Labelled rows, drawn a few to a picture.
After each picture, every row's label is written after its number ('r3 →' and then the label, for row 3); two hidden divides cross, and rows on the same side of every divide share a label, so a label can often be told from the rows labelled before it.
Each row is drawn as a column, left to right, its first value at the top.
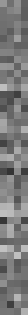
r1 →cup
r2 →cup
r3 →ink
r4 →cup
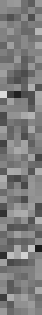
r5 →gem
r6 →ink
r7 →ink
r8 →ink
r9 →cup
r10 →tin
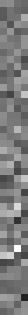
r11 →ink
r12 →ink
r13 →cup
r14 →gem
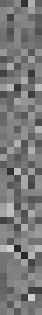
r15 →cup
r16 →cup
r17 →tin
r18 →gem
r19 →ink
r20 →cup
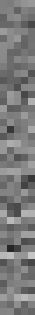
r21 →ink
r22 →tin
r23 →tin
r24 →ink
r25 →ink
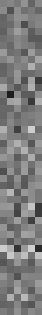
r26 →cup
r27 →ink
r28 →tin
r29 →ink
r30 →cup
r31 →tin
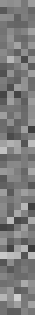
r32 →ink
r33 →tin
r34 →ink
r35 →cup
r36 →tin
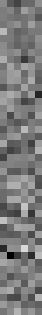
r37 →tin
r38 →gem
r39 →gem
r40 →cup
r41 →gem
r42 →ink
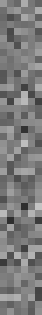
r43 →ink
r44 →cup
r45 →ink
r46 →tin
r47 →ink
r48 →cup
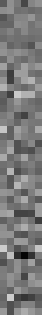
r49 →cup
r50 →ink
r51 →gem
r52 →gem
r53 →gem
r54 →cup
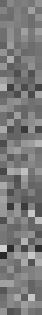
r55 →cup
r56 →tin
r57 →ink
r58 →tin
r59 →ink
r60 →tin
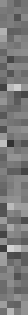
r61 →tin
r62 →cup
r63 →cup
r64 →cup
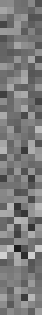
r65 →ink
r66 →cup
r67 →tin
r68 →gem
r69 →ink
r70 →cup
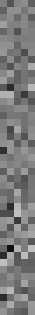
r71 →gem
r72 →tin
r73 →cup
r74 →ink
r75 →cup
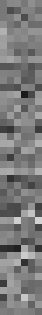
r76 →tin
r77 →tin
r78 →tin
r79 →ink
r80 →ink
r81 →tin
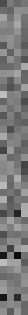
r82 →gem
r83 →tin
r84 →gem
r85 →cup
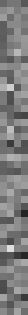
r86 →cup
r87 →cup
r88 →gem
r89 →gem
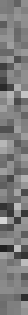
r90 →tin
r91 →tin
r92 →cup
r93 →gem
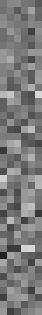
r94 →gem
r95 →tin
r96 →tin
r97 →cup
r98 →cup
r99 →gem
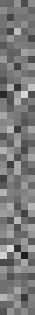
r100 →ink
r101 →cup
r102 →tin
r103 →gem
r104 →cup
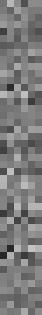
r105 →gem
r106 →tin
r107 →cup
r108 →gem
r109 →cup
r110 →cup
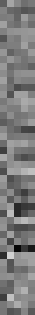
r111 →gem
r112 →ink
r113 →tin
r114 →tin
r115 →tin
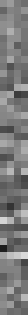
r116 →tin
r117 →tin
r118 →ink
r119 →ink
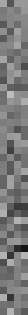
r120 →ink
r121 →gem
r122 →tin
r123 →tin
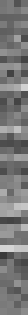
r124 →cup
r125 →cup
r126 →cup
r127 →cup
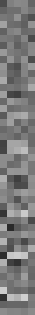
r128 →gem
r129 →ink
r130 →ink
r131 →ink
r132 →cup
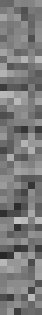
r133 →gem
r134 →gem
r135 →tin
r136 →tin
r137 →ink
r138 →tin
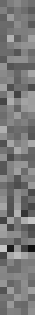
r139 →cup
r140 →tin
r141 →ink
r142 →tin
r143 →tin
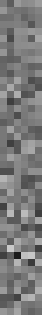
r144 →gem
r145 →cup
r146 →gem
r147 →ink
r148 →ink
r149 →tin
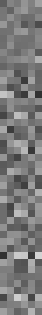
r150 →gem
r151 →tin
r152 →ink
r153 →ink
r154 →gem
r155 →ink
